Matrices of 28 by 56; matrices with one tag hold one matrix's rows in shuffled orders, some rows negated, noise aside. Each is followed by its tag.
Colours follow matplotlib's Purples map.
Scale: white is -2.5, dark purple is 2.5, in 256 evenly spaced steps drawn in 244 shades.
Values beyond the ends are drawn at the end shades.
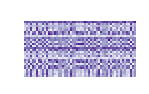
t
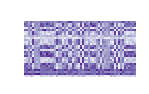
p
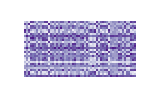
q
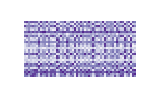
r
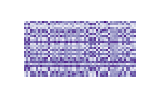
q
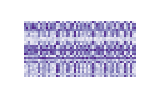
r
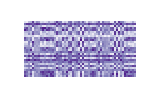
p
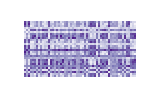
q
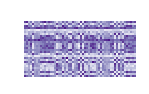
p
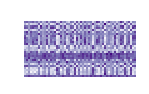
r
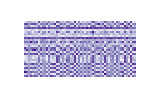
r
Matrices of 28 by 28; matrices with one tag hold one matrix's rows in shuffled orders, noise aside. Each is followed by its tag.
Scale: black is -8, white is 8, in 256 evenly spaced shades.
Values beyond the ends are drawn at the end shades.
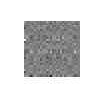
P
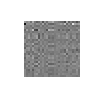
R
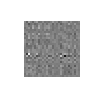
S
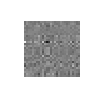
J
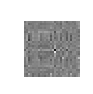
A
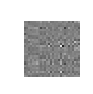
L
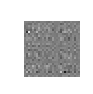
S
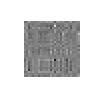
A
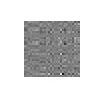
L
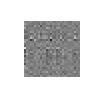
P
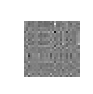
A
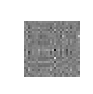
A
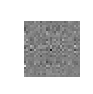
P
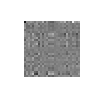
R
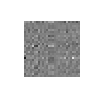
R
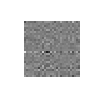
J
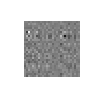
S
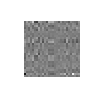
R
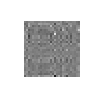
A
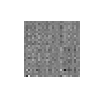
S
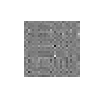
A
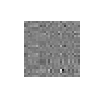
L
